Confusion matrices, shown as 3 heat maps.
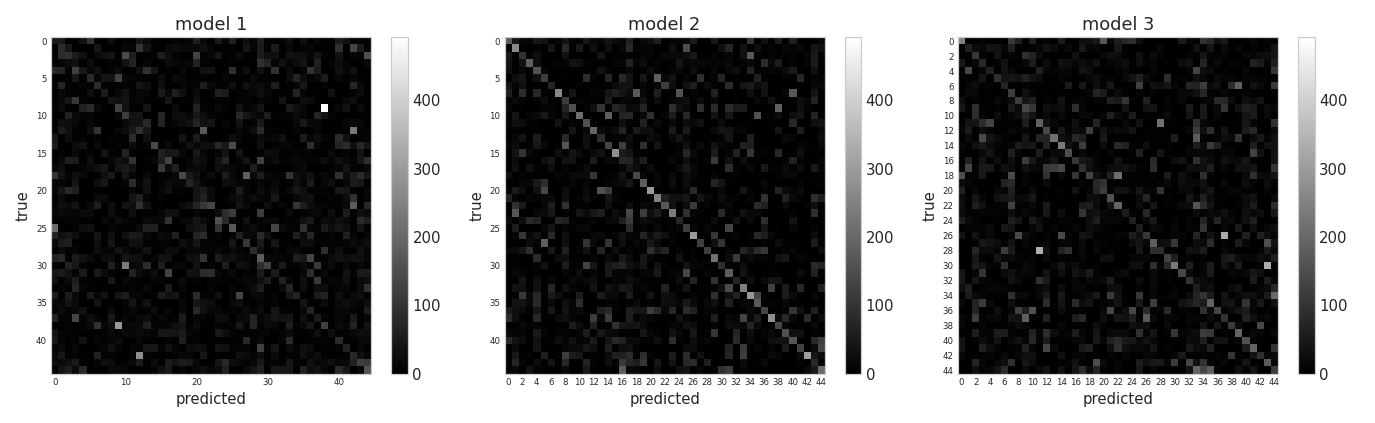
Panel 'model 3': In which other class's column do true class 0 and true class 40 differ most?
20
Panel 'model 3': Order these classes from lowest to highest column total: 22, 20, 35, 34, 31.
31, 20, 22, 35, 34
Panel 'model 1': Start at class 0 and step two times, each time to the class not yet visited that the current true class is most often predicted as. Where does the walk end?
9
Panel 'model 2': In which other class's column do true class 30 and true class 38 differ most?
11
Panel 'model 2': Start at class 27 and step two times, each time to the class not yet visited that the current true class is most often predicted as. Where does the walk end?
21
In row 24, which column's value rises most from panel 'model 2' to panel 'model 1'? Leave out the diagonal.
23
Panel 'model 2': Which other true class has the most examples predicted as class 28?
43
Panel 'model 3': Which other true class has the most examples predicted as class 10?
36
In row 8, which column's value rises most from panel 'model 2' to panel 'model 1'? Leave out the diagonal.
3
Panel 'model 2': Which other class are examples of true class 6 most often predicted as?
22
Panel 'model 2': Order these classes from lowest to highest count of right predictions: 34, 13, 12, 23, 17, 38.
17, 13, 38, 12, 23, 34
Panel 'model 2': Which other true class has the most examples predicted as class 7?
24
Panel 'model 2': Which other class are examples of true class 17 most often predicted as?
31
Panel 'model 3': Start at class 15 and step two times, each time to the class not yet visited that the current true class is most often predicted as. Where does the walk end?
12
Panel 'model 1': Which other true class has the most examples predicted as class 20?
2
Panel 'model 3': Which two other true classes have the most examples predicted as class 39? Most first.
6, 13
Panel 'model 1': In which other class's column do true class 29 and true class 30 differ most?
10
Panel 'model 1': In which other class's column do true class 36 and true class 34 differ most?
26
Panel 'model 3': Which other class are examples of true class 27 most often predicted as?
43
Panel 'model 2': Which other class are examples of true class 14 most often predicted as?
8
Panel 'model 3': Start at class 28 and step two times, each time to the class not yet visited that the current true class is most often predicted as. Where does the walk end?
4
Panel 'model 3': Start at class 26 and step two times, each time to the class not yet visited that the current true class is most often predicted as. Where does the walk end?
9
